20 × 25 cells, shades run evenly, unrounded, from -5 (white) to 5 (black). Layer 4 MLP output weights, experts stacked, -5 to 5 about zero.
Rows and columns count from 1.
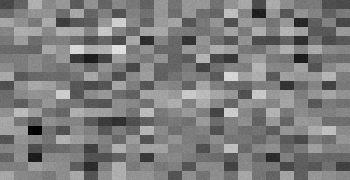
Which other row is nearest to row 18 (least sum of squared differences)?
5
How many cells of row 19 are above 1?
8
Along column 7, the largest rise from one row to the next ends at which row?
7
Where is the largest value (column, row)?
3, 15
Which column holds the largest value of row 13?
16
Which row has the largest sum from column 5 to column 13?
14
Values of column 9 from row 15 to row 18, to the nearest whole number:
0 1 -2 1
